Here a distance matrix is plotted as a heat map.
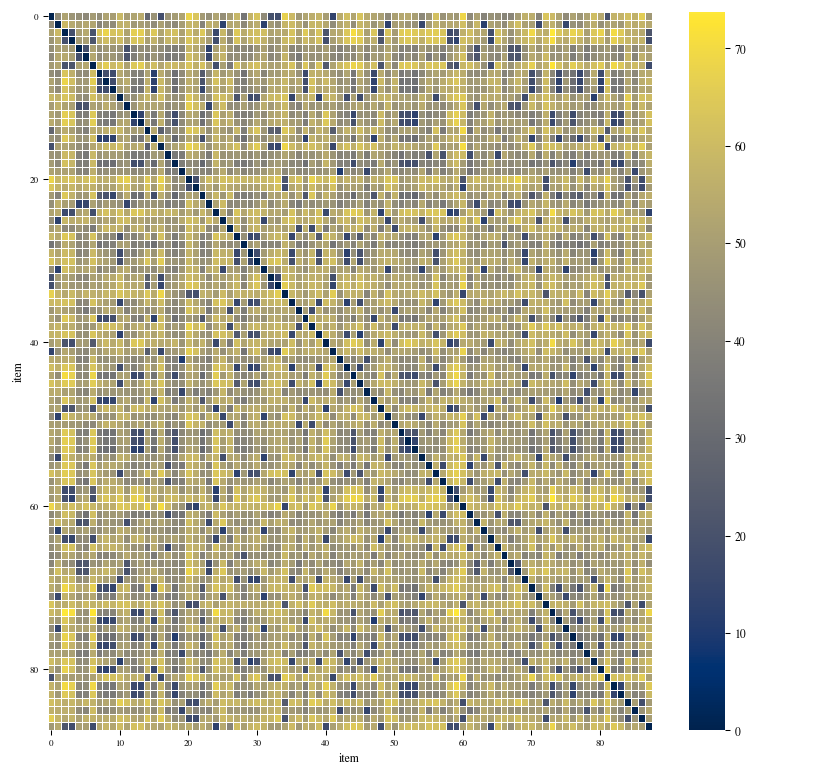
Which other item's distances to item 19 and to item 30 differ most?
42
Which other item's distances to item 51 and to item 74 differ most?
47
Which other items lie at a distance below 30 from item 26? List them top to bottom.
36, 38, 50
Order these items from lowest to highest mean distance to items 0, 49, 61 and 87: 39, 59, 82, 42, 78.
59, 78, 42, 82, 39
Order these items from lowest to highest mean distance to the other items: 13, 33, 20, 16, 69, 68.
13, 69, 68, 33, 16, 20
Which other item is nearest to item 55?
61
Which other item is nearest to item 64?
48
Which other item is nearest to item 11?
23
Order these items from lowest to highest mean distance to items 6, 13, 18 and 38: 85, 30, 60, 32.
85, 32, 30, 60
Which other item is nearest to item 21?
60
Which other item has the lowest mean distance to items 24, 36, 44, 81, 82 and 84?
18
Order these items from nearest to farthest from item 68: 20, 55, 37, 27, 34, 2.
55, 27, 2, 37, 34, 20
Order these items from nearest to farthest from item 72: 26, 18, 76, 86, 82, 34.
86, 34, 18, 76, 82, 26
